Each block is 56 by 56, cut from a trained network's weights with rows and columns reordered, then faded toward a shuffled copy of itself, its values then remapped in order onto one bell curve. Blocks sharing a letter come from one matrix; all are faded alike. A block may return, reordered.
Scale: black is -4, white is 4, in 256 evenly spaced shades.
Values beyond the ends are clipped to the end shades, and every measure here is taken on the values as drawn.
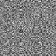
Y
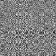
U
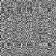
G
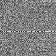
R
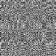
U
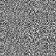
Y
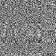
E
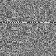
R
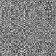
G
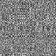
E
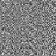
U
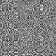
G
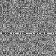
E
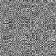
U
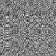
U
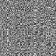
G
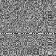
E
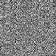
R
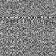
E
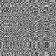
U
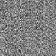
R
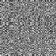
U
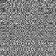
U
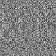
G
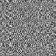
G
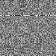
E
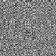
G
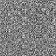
G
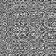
U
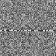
E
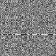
E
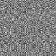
Y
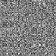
G
